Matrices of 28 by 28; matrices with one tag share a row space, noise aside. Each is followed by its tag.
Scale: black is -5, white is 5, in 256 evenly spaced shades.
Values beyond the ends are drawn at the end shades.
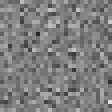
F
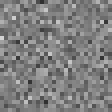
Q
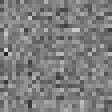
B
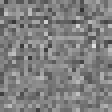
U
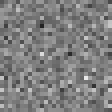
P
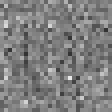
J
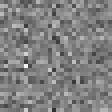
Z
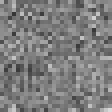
U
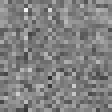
Z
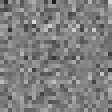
F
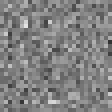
F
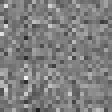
J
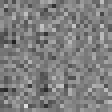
Q
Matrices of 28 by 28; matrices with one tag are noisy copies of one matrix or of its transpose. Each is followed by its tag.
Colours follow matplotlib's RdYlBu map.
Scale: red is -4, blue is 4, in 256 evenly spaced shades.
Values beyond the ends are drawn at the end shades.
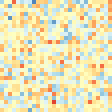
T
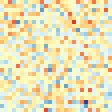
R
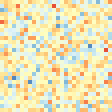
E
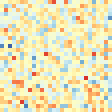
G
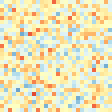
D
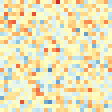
R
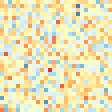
E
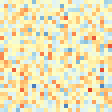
R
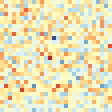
R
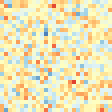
E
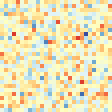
D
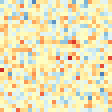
T
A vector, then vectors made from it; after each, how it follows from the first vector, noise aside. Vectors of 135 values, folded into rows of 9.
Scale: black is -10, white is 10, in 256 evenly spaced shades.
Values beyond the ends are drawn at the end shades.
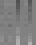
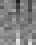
scaled up.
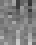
scaled up.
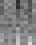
scaled up.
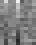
reversed, scaled up.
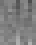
copied.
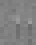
wrapped around, shrunk.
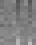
copied.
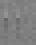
wrapped around, shrunk.
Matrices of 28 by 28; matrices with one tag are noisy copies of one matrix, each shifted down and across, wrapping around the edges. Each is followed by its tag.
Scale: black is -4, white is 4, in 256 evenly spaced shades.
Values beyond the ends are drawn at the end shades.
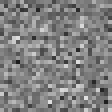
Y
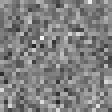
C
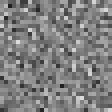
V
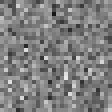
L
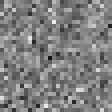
L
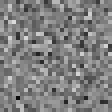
V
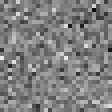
Y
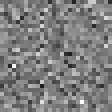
Y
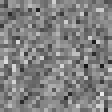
L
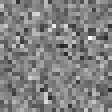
V
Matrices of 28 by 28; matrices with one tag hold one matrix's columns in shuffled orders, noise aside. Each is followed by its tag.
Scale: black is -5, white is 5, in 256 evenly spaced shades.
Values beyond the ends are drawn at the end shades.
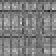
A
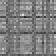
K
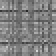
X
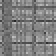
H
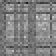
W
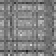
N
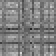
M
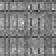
A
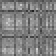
A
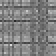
H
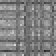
N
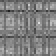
A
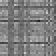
H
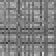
M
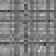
X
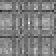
A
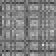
N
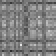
N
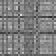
K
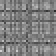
X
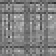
W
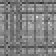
W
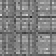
K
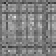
W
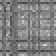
N
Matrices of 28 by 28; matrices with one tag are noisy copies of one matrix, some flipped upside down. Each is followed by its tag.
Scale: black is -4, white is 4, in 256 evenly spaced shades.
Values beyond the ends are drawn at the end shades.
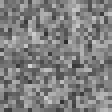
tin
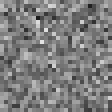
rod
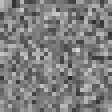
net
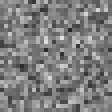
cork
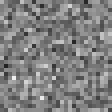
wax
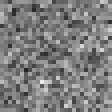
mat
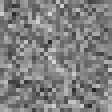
rod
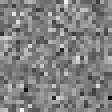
net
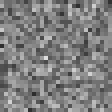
cork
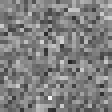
rod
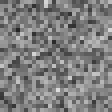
mat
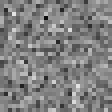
tin
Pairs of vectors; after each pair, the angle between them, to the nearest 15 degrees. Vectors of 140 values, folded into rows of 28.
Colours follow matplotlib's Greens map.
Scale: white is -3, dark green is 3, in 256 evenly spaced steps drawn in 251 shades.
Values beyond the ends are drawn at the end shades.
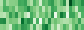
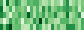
135 degrees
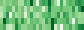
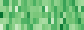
105 degrees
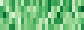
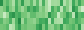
165 degrees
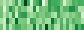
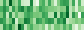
120 degrees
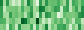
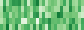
165 degrees
